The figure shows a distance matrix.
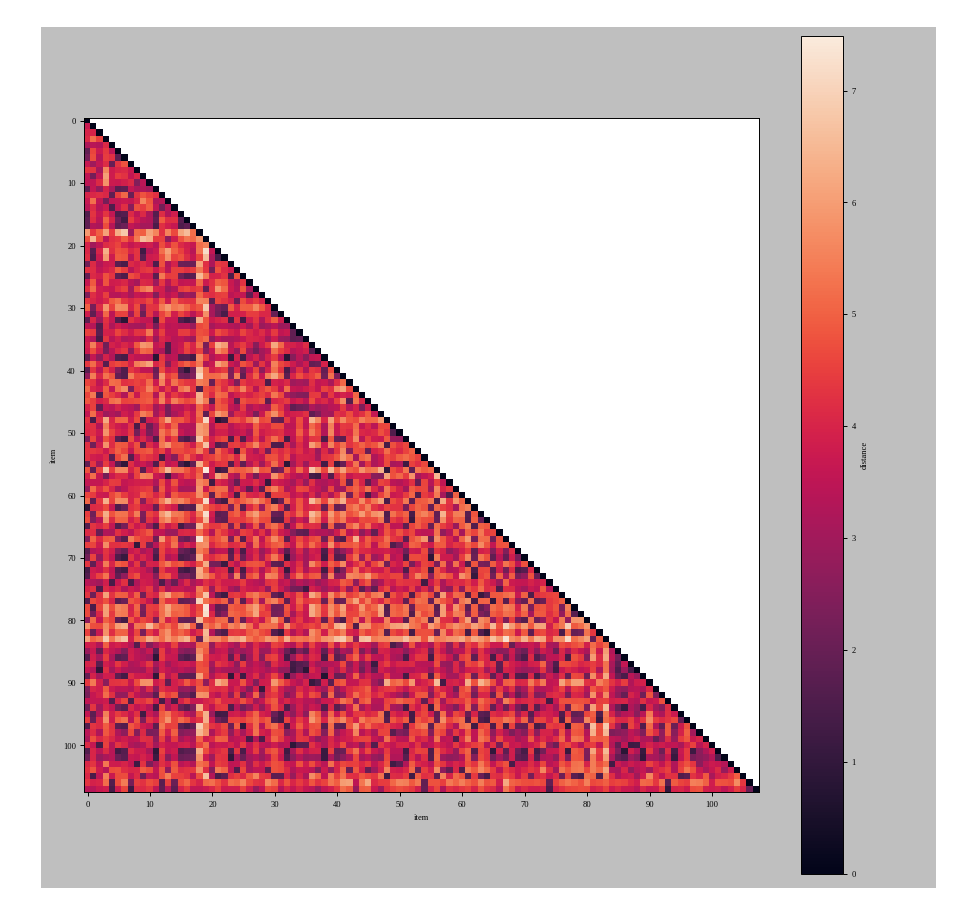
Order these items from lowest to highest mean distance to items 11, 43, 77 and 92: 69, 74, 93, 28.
69, 28, 74, 93
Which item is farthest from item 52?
19
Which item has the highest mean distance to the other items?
83
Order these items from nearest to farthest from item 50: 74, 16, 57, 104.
16, 104, 74, 57
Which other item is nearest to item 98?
49
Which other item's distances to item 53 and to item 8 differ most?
68
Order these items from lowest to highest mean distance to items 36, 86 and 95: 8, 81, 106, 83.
8, 106, 81, 83
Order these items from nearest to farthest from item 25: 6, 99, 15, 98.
6, 15, 98, 99
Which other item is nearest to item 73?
62
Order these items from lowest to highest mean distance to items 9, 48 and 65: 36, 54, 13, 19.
54, 13, 36, 19
